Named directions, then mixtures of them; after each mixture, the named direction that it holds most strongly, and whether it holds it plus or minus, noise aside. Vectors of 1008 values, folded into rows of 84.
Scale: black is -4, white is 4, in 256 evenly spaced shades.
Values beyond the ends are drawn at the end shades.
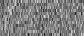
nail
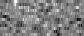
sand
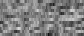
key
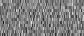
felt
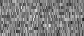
felt, minus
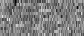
nail, minus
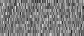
nail, minus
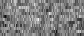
sand, plus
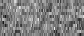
sand, plus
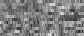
key, minus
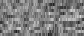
key, plus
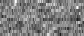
sand, plus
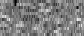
sand, minus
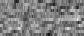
key, plus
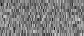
felt, minus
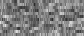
key, minus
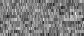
key, plus
